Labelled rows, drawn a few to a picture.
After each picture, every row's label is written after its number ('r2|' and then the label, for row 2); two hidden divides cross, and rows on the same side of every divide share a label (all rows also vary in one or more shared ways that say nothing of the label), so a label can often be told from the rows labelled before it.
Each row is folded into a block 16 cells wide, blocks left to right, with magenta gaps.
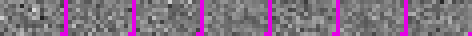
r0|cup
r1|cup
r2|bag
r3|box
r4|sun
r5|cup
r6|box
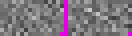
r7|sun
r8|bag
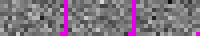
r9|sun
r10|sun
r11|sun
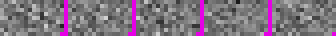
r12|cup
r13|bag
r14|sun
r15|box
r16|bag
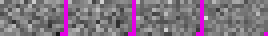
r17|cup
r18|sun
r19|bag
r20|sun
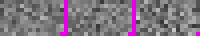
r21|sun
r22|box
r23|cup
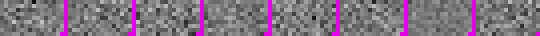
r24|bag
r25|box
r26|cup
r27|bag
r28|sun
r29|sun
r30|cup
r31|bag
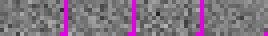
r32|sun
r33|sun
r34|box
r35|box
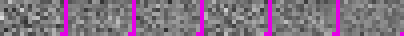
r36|bag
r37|sun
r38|cup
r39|bag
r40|bag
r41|bag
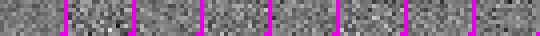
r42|sun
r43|box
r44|sun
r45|cup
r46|box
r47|sun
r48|sun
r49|box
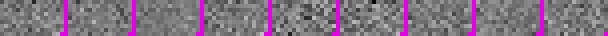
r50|cup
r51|sun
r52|box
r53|box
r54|box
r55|bag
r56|bag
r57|sun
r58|sun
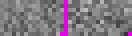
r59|bag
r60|box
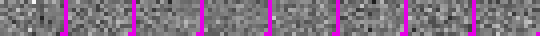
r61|cup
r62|bag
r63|bag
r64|box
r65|cup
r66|box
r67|box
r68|sun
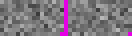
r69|bag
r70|sun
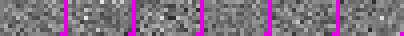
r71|cup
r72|box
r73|cup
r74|bag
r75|cup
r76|box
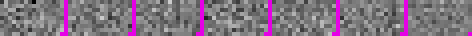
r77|bag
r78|cup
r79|cup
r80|box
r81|box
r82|bag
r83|cup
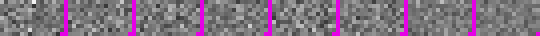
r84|sun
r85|sun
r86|cup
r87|cup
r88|bag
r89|sun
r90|bag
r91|cup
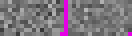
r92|bag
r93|box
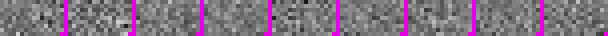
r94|cup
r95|bag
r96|bag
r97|sun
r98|box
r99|box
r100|sun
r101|box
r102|box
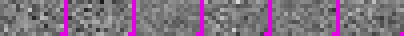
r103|bag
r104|bag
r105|box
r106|sun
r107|sun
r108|box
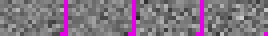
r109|cup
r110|cup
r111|cup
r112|bag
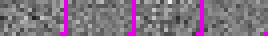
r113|box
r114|sun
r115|cup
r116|sun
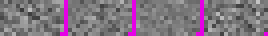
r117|cup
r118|sun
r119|box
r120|sun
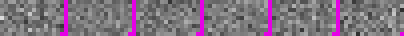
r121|cup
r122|bag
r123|sun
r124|box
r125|box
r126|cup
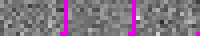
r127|sun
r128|cup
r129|cup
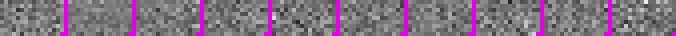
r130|sun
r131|bag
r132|cup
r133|sun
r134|bag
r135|sun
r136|bag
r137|sun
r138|box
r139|box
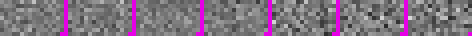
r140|bag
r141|box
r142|sun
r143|cup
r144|bag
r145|bag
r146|sun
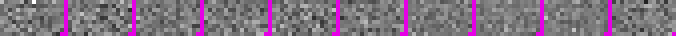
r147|sun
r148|sun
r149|cup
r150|box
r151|cup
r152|cup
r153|cup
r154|bag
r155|sun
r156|cup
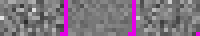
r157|cup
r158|sun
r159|cup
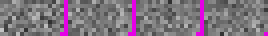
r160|cup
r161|box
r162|bag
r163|cup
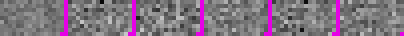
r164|bag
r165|bag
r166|sun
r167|sun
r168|box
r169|sun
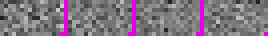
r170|box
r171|cup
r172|box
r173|bag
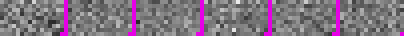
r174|box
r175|sun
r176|sun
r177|bag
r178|sun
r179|box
